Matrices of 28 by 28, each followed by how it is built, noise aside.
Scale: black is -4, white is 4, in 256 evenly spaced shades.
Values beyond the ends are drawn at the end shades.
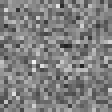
noise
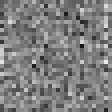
uneven columns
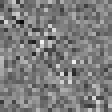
block diagonal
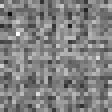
blocks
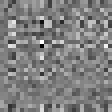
low rank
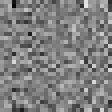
low rank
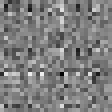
low rank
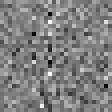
uneven columns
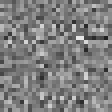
low rank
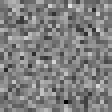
noise
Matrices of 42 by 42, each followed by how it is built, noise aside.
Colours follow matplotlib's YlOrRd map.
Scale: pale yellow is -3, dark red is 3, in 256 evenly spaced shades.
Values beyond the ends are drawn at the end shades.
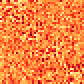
block diagonal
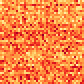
blocks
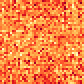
blocks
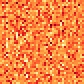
uneven columns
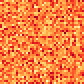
blocks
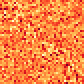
block diagonal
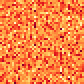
uneven columns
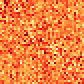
block diagonal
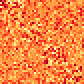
block diagonal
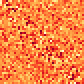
banded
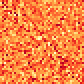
banded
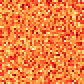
noise
